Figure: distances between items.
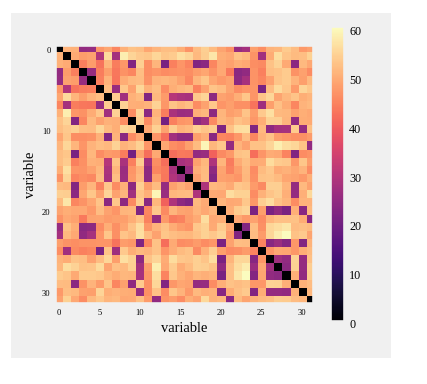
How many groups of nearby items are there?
6
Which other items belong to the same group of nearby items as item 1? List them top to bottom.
5, 7, 25
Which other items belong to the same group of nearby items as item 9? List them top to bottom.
2, 13, 17, 18, 29
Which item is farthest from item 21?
18
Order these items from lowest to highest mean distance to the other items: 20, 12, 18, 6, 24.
24, 20, 6, 18, 12
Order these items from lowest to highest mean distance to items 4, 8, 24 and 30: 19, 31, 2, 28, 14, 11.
28, 11, 19, 14, 2, 31
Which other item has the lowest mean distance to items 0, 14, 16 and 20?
11
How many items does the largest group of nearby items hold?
7
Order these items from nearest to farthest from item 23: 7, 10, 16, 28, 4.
4, 7, 16, 10, 28
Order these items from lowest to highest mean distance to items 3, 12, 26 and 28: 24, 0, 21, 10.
24, 10, 21, 0
